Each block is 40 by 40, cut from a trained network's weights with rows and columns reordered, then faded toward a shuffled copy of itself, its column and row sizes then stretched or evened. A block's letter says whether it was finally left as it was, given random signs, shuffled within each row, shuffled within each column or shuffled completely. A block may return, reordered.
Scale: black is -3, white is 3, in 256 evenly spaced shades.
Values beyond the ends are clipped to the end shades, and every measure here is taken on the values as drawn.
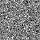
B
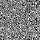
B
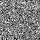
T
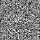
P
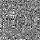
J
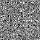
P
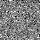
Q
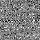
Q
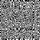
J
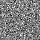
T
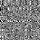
J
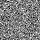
T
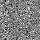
B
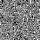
B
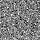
T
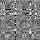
J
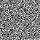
P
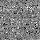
Q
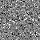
Q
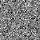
P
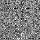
P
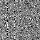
B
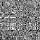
J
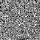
P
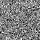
T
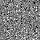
B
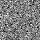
T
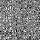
J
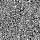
T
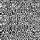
J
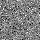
T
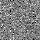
B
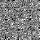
P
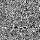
P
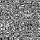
J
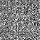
J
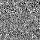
Q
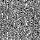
B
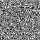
Q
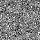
B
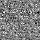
Q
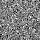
T
